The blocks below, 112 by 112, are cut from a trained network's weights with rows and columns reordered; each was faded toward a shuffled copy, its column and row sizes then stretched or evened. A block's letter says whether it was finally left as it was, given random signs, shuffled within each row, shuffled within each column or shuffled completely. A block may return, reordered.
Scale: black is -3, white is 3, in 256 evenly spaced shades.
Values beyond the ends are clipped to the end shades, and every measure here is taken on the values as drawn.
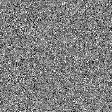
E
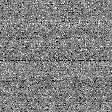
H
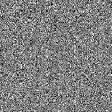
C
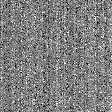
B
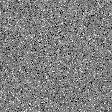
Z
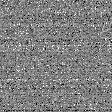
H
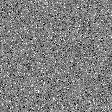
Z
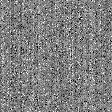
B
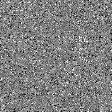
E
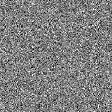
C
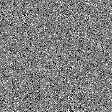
E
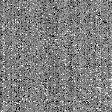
C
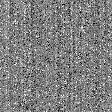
B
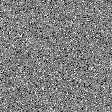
Z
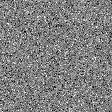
Z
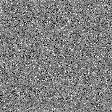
H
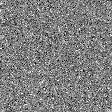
Z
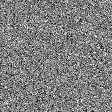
Z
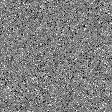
Z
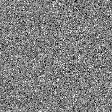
B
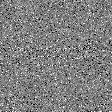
H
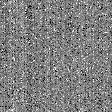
B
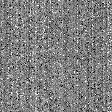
B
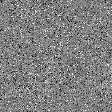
B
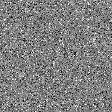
H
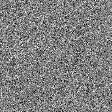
B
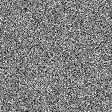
Z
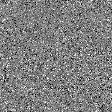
E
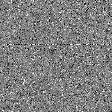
E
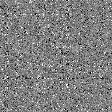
E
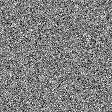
Z
